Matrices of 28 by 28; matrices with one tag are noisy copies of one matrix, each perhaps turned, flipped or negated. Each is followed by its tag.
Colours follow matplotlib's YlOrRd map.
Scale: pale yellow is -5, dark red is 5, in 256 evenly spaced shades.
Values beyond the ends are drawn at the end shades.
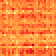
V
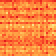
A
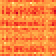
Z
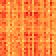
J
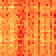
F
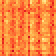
Z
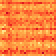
Z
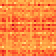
J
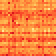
A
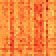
V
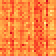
V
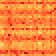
Z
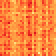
A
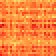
A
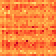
Z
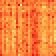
F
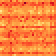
Z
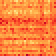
F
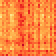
F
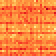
J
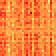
J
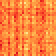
A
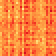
A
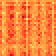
Z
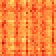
Z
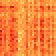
F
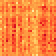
F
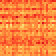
A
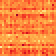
V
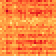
F
